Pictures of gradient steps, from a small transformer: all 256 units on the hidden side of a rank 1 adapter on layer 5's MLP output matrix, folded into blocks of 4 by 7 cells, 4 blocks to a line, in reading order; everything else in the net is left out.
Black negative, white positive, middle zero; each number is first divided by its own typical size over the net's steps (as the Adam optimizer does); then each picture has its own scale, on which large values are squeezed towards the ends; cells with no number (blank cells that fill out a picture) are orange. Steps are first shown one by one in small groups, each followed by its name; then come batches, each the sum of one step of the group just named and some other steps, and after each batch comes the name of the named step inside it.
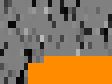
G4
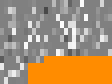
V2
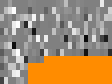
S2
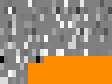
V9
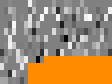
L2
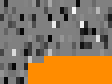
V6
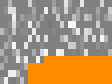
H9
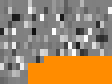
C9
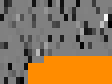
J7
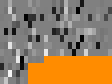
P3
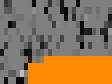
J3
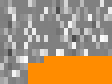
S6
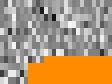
H9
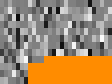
S6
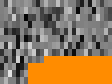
P3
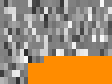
S6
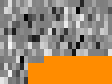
P3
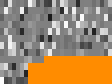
V6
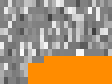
V6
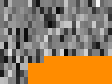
V9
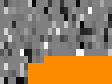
J3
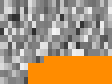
C9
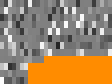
V6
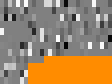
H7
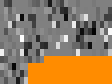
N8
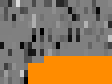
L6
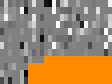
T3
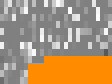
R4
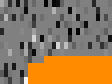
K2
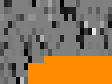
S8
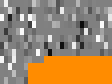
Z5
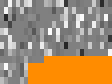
H7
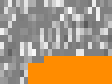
R4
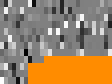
S8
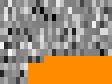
R4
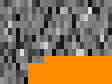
L6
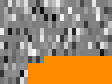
R4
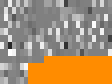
H7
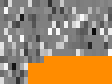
N8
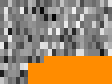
T3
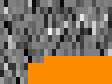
S8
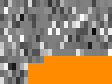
N8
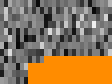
L6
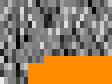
Z5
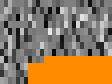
Z5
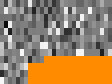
K2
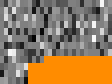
L6
